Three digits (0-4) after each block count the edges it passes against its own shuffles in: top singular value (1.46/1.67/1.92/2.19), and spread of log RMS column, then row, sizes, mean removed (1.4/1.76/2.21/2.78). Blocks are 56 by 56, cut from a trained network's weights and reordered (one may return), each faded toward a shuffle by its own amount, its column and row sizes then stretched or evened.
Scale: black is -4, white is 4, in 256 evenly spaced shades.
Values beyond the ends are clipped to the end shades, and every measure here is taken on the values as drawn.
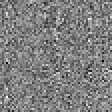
2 2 0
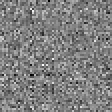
1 2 2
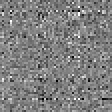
3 3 3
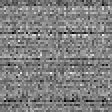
4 2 3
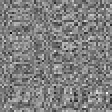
4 2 1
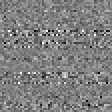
0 0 4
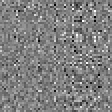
4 3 2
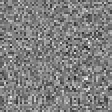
3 1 1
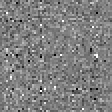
1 2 1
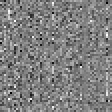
0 4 0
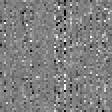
2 4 0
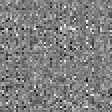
0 4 2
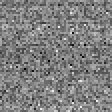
0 1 1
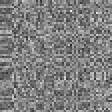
4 0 1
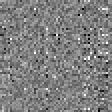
4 2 2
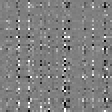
4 4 3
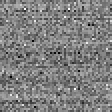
1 2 1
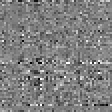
2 2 4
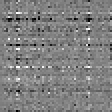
4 3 3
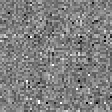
2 1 1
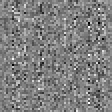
0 4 0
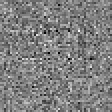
1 2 2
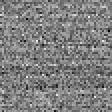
1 1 1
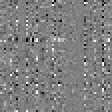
3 4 2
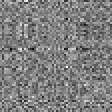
4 1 3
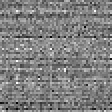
4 2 2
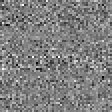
1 1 3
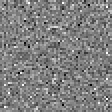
1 0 0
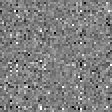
2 2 2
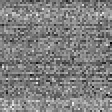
3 1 1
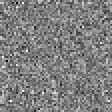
1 1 1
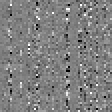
1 4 0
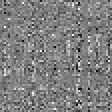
2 4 2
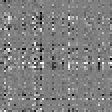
3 4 4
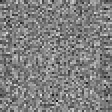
3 1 0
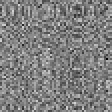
4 1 0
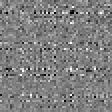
2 2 4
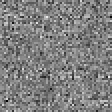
1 0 2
